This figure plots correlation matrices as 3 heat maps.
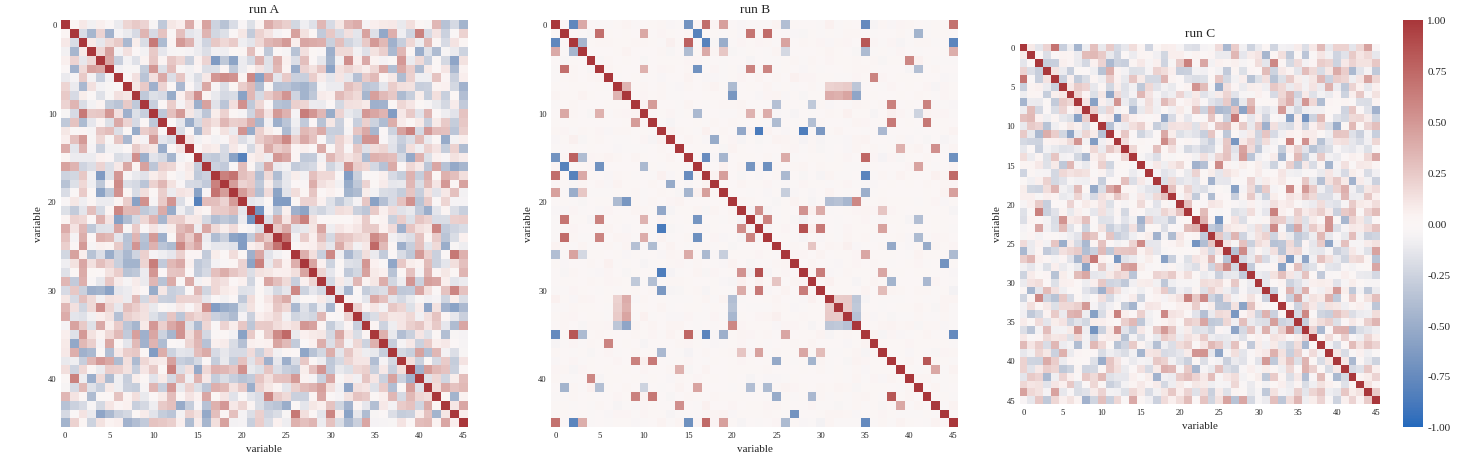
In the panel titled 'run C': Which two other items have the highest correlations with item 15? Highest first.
25, 6
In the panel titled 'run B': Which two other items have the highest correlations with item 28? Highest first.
23, 30
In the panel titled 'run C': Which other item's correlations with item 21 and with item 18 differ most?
2
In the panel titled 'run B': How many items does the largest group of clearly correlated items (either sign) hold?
9
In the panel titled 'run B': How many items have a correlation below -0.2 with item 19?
4
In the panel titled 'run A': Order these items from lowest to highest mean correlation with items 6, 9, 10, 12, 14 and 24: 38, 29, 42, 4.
38, 4, 42, 29
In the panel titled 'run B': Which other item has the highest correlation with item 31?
8
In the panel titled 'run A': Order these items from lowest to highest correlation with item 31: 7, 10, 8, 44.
7, 44, 10, 8
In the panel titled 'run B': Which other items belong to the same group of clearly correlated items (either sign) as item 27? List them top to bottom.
44
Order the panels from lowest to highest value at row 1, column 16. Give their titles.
run B, run C, run A
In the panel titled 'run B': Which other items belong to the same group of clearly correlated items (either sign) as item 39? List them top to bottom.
14, 43
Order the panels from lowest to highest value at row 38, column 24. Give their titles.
run A, run B, run C
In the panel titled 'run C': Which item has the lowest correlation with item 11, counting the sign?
6
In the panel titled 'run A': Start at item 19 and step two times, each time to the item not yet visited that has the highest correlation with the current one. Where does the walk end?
18
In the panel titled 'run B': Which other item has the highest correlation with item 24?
1
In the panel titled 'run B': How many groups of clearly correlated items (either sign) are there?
10
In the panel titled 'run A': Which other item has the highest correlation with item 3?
5
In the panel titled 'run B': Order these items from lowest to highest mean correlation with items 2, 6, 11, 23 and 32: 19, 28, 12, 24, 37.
12, 19, 24, 37, 28
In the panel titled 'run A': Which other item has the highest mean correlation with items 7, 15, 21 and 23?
8
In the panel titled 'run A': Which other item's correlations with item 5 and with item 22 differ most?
26
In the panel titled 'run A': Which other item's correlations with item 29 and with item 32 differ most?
41
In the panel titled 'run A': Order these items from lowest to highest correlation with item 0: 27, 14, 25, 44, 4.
44, 27, 4, 25, 14
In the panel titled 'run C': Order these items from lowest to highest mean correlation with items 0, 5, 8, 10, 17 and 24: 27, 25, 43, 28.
28, 25, 43, 27
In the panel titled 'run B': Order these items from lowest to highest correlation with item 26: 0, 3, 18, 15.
0, 3, 18, 15
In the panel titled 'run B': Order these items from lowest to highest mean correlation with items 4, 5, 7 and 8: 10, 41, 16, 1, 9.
16, 41, 9, 10, 1
